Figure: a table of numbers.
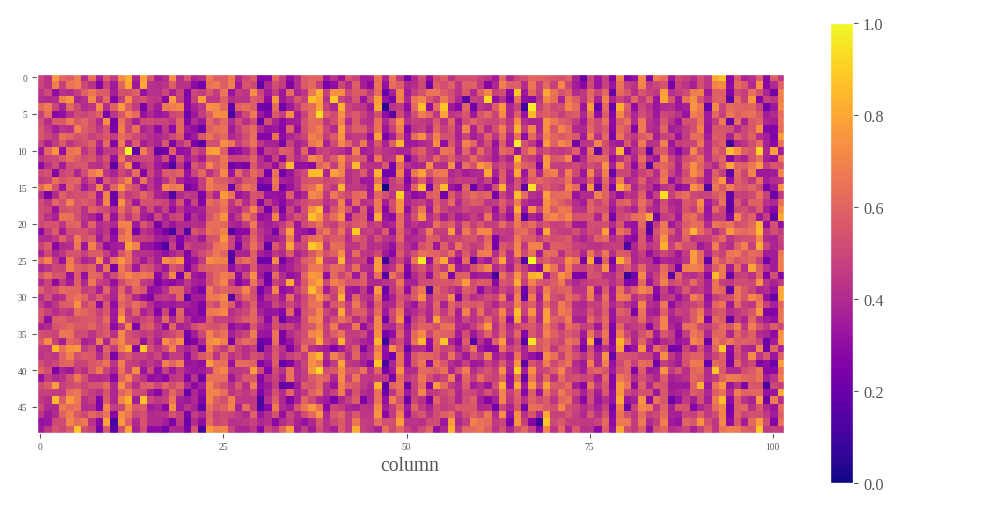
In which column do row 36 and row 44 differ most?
14
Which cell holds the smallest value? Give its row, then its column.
15, 47
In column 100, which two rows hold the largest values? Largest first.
10, 44
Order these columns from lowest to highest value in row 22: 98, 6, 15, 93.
15, 6, 93, 98
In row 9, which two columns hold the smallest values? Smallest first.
94, 22
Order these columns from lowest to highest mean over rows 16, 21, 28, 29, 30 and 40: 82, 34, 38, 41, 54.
54, 82, 34, 41, 38
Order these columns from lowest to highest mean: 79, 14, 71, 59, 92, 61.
59, 14, 61, 71, 92, 79
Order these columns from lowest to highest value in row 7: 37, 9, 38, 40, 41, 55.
40, 55, 9, 37, 38, 41
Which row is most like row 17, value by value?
6
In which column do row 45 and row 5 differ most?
26
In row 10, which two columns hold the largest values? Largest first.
12, 98
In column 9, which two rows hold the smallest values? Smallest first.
5, 23
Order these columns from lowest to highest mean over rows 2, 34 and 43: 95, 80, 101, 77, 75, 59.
59, 80, 75, 77, 95, 101
